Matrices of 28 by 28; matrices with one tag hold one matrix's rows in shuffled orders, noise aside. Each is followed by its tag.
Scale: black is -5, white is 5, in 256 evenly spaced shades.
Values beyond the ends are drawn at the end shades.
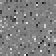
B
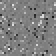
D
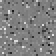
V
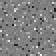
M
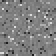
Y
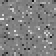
Y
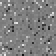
V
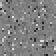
D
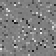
M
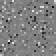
D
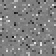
M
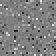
M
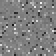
M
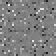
D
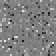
V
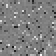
M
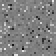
V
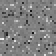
Y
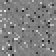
V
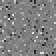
D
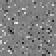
V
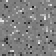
Y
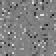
D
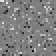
Y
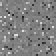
V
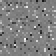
B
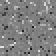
Y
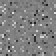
D
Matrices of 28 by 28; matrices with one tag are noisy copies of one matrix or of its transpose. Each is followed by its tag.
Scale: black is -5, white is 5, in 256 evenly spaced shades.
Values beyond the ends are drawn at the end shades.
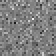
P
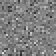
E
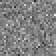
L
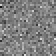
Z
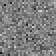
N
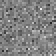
E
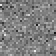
Z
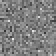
E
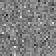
L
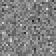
N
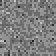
P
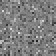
P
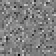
L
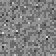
L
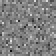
N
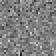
E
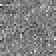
Z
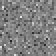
L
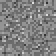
L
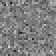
N
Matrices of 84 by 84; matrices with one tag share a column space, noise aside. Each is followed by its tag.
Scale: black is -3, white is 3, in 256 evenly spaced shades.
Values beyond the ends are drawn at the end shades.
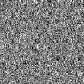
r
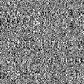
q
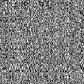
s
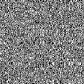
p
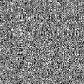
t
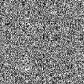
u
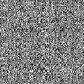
s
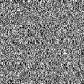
p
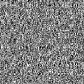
r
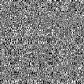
p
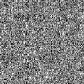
t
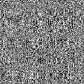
q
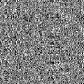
t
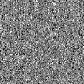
t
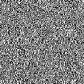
p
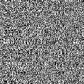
p
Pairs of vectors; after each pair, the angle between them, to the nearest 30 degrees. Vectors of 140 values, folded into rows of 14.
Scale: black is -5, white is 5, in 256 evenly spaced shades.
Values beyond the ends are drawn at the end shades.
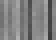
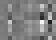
90 degrees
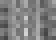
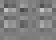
90 degrees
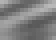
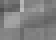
60 degrees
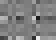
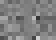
30 degrees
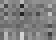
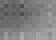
60 degrees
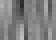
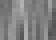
150 degrees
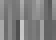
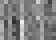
30 degrees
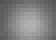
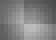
30 degrees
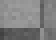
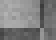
30 degrees
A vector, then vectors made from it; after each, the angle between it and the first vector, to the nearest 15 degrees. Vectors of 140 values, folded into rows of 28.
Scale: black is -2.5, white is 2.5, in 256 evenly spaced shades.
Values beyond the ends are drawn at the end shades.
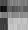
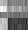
165 degrees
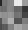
75 degrees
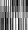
75 degrees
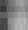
30 degrees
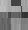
105 degrees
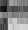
15 degrees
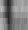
105 degrees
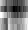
60 degrees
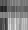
15 degrees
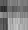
15 degrees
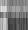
165 degrees
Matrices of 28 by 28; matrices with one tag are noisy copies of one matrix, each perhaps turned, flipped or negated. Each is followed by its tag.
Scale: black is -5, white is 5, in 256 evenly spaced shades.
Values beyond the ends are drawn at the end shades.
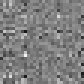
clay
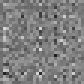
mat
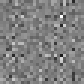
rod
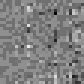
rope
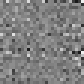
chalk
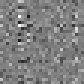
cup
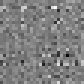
cup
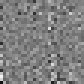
chalk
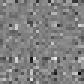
clay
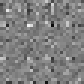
clay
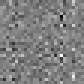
rod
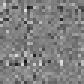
cup
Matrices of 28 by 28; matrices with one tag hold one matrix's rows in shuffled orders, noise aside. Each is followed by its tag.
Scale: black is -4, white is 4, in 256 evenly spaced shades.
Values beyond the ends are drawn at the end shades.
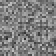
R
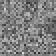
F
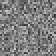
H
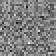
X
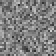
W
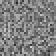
X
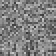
F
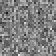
H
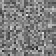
F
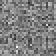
R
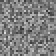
X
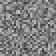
W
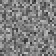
W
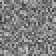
H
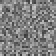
W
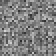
R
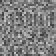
X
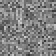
F
